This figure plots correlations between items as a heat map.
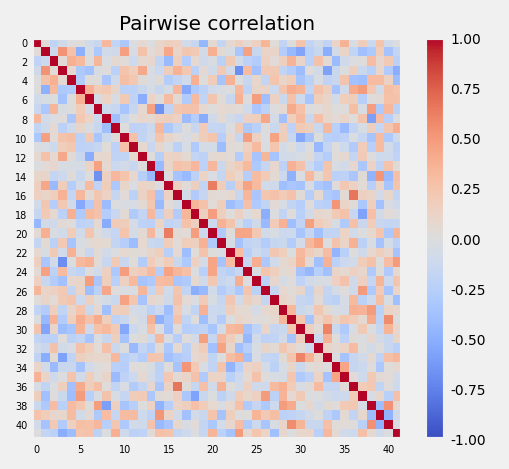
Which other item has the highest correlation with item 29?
40
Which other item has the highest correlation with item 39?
14
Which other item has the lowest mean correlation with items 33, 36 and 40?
1
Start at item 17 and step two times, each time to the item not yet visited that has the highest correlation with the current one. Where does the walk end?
35
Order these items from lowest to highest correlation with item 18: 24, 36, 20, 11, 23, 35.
11, 36, 24, 23, 35, 20
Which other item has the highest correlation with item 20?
15
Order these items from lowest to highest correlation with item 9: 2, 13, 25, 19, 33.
25, 13, 2, 19, 33
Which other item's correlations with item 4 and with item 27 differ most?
36
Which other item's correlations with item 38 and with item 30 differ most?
8
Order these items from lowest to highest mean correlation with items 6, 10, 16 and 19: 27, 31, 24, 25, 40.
31, 40, 25, 24, 27
